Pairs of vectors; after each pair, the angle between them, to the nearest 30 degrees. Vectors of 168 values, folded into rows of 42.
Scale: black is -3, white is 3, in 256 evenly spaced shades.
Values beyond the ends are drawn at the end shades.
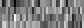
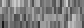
150 degrees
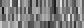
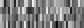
90 degrees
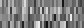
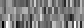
90 degrees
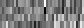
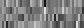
150 degrees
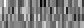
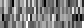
60 degrees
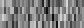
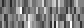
120 degrees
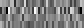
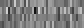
150 degrees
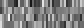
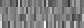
60 degrees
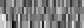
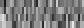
30 degrees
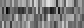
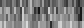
90 degrees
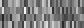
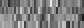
120 degrees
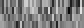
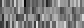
120 degrees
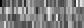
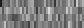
30 degrees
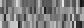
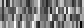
60 degrees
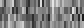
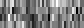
30 degrees
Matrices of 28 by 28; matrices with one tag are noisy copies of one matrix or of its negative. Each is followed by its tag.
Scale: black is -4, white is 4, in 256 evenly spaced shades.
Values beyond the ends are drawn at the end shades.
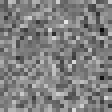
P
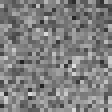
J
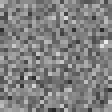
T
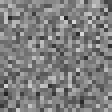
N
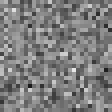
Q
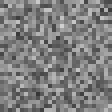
N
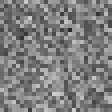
P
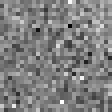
J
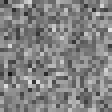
Q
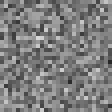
N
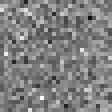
P
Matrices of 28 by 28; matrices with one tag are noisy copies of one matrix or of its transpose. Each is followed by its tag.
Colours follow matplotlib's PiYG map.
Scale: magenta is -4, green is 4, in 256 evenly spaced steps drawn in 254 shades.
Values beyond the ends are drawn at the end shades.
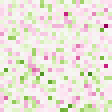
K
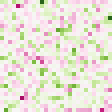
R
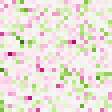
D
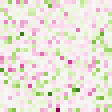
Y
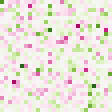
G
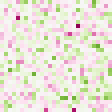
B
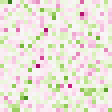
G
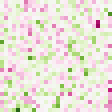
R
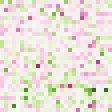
G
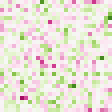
R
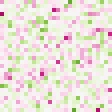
D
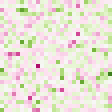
D
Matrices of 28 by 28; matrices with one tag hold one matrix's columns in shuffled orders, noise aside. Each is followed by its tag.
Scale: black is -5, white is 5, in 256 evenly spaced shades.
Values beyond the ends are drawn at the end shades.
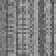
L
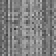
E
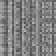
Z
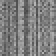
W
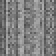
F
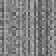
E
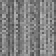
L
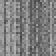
Z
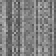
Z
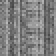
F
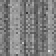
L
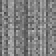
E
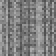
Z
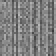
Z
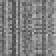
L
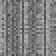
L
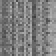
Z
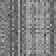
L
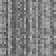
F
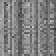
L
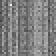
W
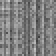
F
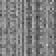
F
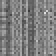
E
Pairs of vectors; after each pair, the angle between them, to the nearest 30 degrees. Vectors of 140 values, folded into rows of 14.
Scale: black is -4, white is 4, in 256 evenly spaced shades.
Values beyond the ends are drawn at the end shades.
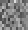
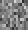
60 degrees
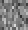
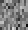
90 degrees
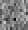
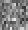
120 degrees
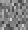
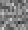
30 degrees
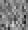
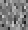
30 degrees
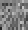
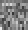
150 degrees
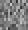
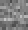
60 degrees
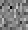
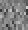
90 degrees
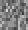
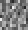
60 degrees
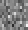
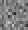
150 degrees
